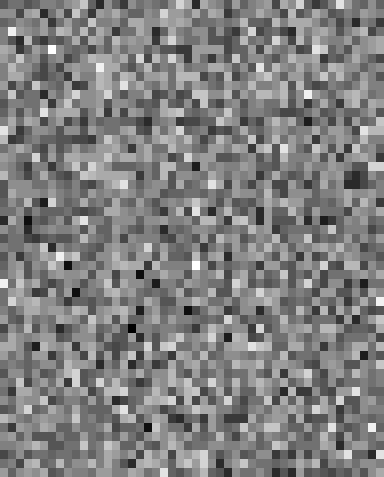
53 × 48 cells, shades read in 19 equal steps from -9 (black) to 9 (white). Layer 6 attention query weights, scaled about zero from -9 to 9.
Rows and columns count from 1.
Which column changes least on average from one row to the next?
13
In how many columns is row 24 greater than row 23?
21
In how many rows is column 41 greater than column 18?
29
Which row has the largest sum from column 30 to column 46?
11
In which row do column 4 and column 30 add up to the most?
32
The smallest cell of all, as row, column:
37, 17
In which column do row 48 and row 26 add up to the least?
19
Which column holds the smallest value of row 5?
3
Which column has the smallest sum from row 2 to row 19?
6
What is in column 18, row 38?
-6
